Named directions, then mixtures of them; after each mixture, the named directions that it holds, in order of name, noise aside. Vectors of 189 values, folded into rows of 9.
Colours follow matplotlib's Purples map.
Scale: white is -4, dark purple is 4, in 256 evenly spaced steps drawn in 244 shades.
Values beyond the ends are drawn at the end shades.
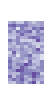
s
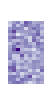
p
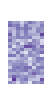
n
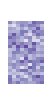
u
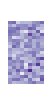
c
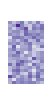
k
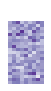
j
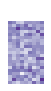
c, n.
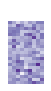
c, k.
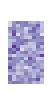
n, p.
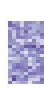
n.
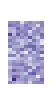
j, n.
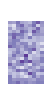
j, k, u.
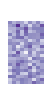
k, n.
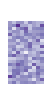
k, n.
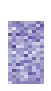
j, k.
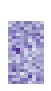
k, p.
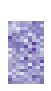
u.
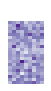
c, k.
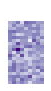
n, p.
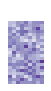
s, u.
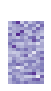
j.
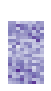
c, k, s.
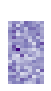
p.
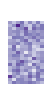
k.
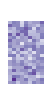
j, n.
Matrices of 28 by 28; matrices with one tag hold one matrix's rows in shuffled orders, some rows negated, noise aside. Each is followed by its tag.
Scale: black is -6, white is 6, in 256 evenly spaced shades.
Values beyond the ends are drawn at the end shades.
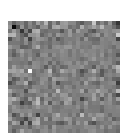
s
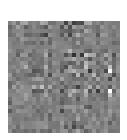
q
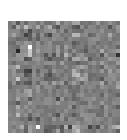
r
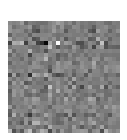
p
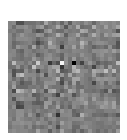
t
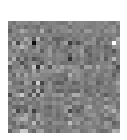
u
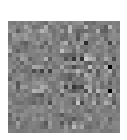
q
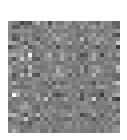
s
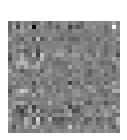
u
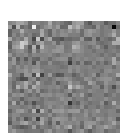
u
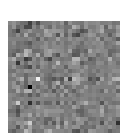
r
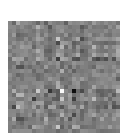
t
